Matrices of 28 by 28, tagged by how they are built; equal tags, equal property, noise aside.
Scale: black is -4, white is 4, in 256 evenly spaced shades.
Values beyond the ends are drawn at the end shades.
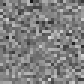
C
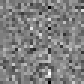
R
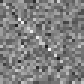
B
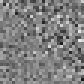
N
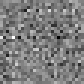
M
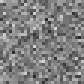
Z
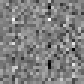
R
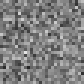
C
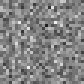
Z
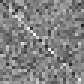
B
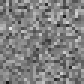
C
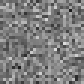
C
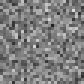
Z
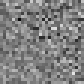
N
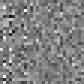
R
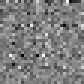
M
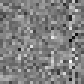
R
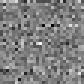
M
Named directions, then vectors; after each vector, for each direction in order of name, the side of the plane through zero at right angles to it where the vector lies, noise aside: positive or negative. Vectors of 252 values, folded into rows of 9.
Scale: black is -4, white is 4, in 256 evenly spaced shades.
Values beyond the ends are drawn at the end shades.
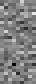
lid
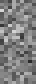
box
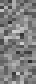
positive, negative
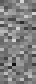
positive, positive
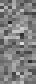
positive, negative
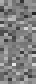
negative, negative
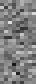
negative, positive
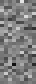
positive, positive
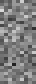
positive, positive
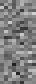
negative, positive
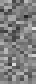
negative, negative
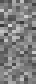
positive, positive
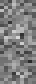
positive, negative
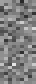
negative, negative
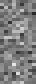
positive, negative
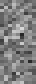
positive, negative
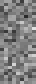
negative, negative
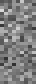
positive, positive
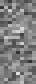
positive, negative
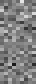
positive, positive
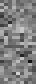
positive, negative
